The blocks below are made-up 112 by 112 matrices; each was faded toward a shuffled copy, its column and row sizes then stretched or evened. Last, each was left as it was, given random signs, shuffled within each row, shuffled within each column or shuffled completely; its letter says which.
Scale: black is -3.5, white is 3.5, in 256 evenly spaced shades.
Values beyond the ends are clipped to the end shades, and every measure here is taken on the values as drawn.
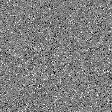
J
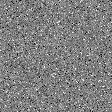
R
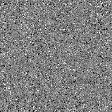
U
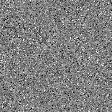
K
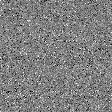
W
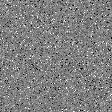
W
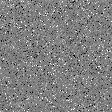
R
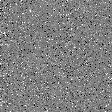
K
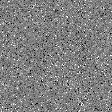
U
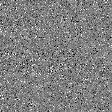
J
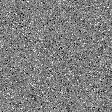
R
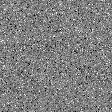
W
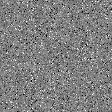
K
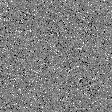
R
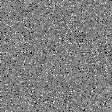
J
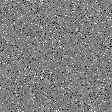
R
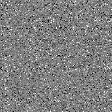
U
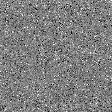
J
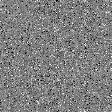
J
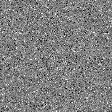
W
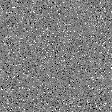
J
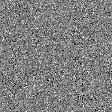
K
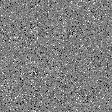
K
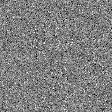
K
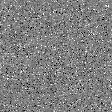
W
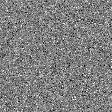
W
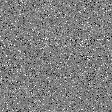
W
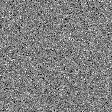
R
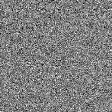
U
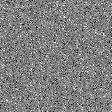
K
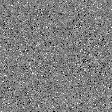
J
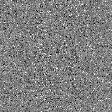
U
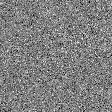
R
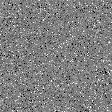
W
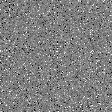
K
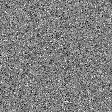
R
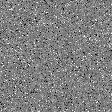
R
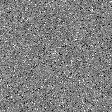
R
